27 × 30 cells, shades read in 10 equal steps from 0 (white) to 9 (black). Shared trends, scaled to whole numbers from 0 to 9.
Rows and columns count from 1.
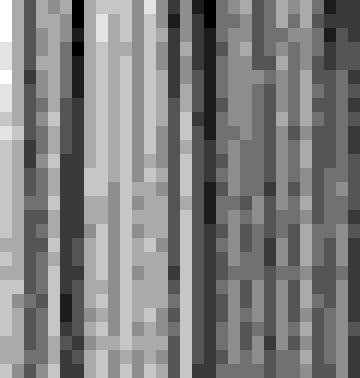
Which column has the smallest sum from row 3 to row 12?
1
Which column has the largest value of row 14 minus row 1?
6
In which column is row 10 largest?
18
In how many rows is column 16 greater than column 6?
1
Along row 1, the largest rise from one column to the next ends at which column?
7
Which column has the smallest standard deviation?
11
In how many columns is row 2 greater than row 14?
12
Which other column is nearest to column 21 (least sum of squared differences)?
4
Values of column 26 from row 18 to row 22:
3 3 4 3 3
